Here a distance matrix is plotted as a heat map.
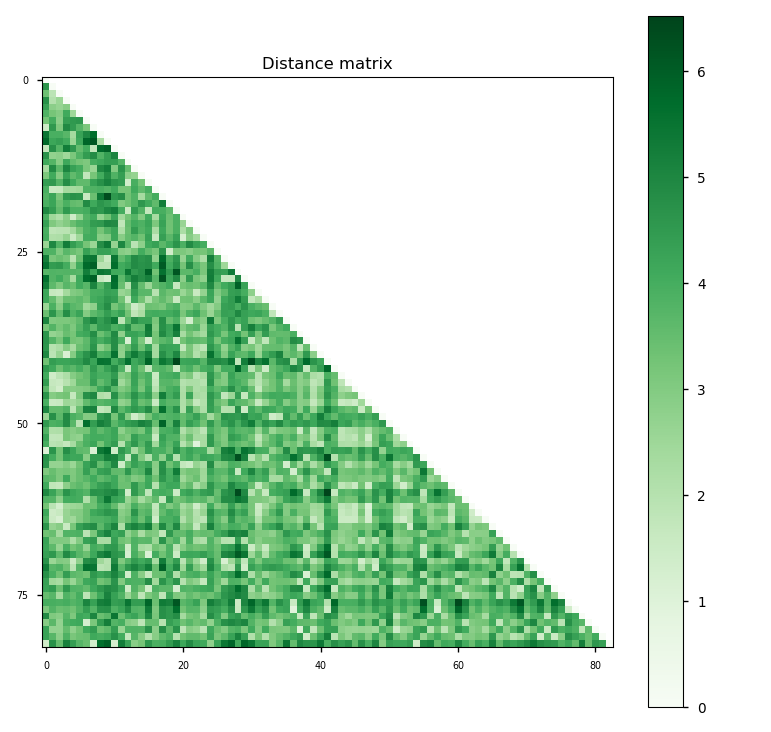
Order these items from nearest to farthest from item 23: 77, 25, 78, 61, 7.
78, 77, 25, 61, 7
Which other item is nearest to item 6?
79
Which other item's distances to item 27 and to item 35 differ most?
21
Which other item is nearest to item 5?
50
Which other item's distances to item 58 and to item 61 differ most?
17
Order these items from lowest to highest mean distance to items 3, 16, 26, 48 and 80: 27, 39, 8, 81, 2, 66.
39, 2, 8, 27, 81, 66
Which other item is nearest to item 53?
22
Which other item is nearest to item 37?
80
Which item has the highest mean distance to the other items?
41
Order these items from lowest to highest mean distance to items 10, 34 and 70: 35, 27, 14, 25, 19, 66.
14, 25, 66, 27, 35, 19
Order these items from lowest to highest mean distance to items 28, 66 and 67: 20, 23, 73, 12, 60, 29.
23, 20, 73, 12, 29, 60
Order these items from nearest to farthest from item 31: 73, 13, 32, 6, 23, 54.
32, 23, 73, 6, 54, 13
